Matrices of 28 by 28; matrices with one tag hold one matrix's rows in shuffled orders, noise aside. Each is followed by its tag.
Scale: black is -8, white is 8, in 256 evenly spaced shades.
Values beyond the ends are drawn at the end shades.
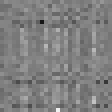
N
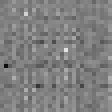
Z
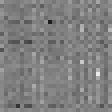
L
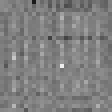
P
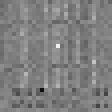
N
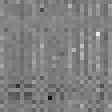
L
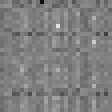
N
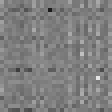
L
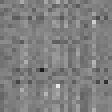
N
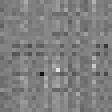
N
